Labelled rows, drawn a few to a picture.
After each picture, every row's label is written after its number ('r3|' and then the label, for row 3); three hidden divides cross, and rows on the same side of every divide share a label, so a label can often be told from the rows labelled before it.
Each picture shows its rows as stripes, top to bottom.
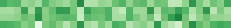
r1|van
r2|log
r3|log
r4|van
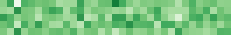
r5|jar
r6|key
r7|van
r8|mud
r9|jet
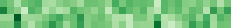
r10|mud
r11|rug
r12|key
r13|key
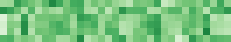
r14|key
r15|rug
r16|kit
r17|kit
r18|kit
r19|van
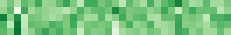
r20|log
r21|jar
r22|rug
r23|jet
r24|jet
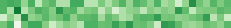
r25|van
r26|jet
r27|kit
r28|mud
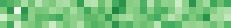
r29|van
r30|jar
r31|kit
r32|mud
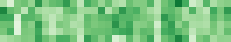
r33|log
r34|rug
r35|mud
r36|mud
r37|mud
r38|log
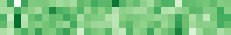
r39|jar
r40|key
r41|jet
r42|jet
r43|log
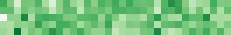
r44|mud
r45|mud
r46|kit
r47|log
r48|key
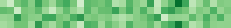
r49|log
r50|mud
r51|key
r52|log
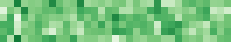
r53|key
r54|kit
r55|jar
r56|mud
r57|mud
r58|jet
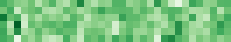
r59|van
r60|mud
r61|rug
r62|jet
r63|jet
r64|mud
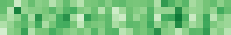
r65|mud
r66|jet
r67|log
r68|log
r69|kit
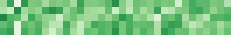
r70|jar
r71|key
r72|rug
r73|mud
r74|mud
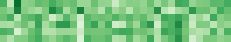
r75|jet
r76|key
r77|mud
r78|log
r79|mud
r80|log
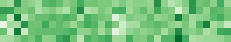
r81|key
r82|van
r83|jet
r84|kit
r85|jet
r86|log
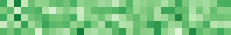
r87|jet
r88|mud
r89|jet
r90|kit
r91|van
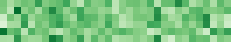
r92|log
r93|key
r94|kit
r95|kit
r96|rug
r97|key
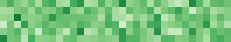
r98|van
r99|log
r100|key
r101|kit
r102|van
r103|rug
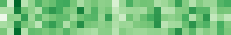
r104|jet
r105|key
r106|kit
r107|key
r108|jet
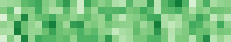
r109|log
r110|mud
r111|kit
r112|key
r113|key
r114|kit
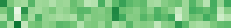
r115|rug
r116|jar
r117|jar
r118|jet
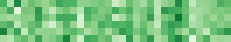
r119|jet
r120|mud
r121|log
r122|mud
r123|rug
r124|log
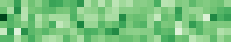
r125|key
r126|jet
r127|rug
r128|van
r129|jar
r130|mud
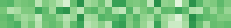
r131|van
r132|log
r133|van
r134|van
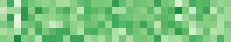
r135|jar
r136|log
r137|jar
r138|mud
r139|log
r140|key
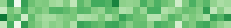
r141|jar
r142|kit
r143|rug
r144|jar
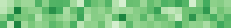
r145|log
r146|key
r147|van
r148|jet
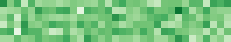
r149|rug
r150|log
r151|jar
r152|kit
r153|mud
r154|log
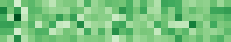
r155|mud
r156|rug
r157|jet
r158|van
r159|mud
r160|jet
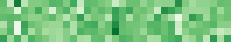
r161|jet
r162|mud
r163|van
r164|jar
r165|jar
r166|rug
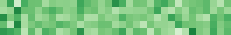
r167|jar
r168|key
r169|rug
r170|jet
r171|van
